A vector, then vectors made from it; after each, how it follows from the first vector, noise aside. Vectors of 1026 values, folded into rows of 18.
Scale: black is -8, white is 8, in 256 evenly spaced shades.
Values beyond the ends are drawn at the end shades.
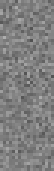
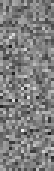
reversed, negated, scaled up.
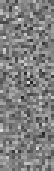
scaled up.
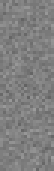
reversed, shrunk.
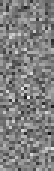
reversed, negated, scaled up.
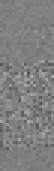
negated, partly zeroed.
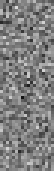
scaled up.
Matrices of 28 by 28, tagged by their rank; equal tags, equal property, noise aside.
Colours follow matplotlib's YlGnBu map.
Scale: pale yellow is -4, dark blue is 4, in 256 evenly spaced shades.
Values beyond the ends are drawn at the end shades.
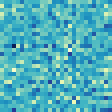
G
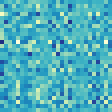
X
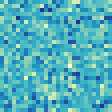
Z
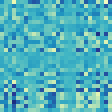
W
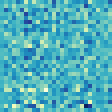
X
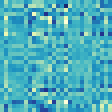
W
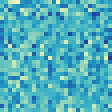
Z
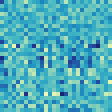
X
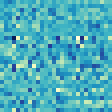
G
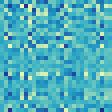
W
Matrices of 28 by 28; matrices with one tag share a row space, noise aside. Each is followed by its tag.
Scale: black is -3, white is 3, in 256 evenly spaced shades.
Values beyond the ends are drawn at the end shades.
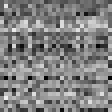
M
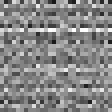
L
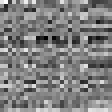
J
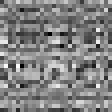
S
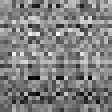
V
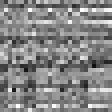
J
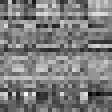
J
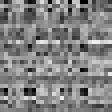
J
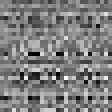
V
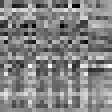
J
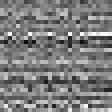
J
